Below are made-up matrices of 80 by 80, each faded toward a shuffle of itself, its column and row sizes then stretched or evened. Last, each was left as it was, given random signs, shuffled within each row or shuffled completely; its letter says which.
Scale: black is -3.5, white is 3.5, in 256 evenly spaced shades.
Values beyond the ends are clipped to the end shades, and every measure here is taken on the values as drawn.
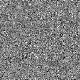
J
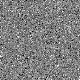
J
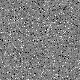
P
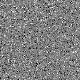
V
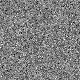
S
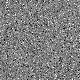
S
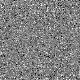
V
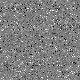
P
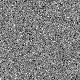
S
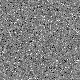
S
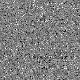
J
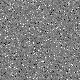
S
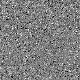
V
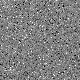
S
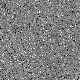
S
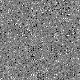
J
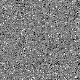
V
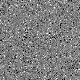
V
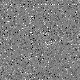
J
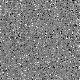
V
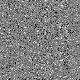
J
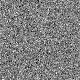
S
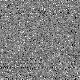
J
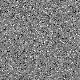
P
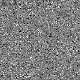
J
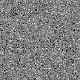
J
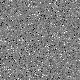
S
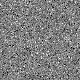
S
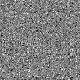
J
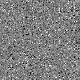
J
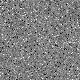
S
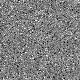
S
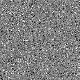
V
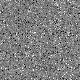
V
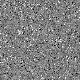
V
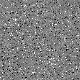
P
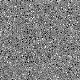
J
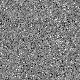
V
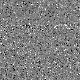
V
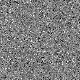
V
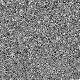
P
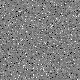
S
